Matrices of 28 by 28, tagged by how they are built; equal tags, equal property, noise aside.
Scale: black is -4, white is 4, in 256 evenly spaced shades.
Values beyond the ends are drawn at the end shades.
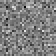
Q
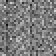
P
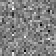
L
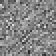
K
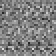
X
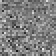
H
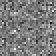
P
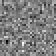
Q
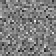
X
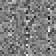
L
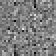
L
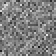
K
